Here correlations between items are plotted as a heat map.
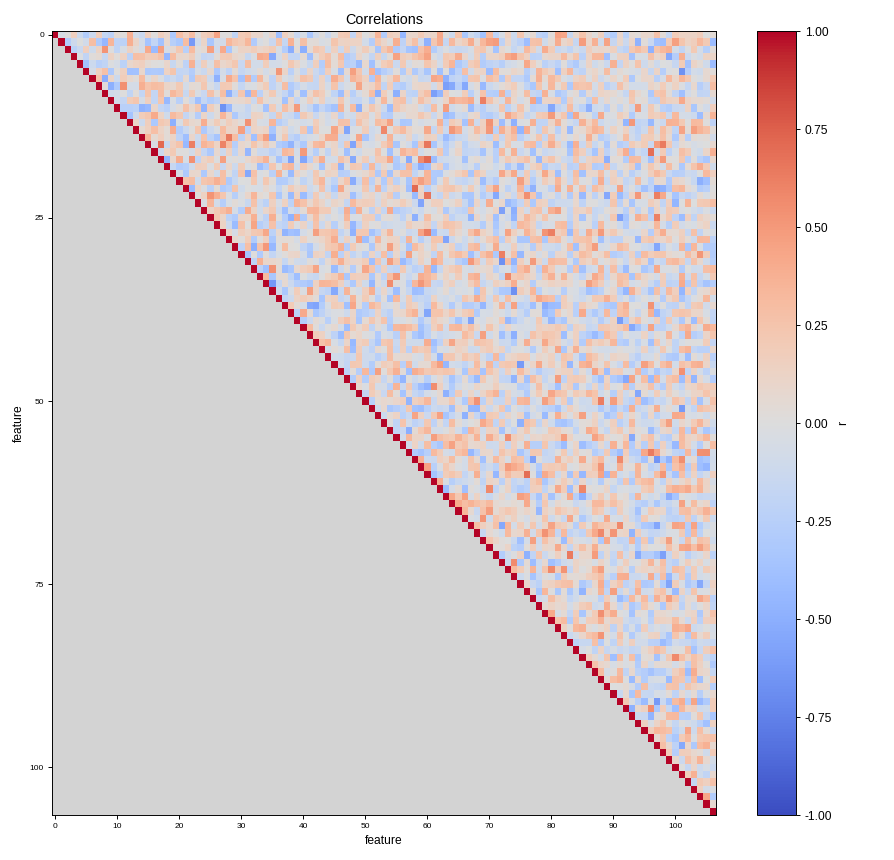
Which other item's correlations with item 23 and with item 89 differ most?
100
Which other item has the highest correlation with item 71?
83
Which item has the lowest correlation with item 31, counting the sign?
72
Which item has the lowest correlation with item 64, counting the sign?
7
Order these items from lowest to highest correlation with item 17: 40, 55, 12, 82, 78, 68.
40, 78, 55, 82, 68, 12
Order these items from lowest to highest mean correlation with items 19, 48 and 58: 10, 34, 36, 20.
20, 34, 10, 36
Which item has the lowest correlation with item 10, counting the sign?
27
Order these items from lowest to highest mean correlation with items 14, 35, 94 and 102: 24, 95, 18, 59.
59, 18, 24, 95
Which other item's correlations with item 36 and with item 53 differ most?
5
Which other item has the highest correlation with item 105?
57
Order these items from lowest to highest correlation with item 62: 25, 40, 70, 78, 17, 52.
17, 25, 78, 40, 52, 70
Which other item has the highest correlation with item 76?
60
